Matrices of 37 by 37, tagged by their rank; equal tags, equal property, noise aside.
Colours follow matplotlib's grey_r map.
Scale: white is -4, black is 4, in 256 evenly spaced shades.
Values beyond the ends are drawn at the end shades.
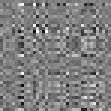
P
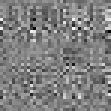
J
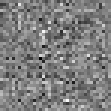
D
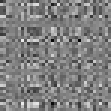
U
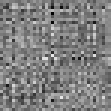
J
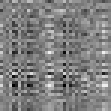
U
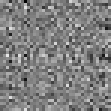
D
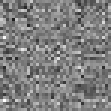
D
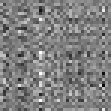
P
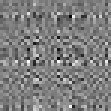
P
